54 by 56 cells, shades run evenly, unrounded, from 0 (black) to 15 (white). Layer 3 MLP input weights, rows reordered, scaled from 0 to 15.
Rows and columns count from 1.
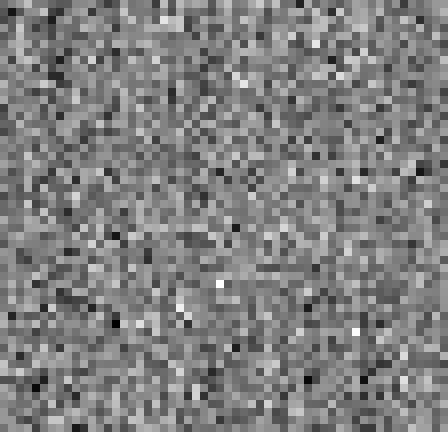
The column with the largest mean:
23
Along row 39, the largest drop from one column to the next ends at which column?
6
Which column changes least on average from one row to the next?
55
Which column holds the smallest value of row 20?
40
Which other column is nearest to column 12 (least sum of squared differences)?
17
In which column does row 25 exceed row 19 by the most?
10
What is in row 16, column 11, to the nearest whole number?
5
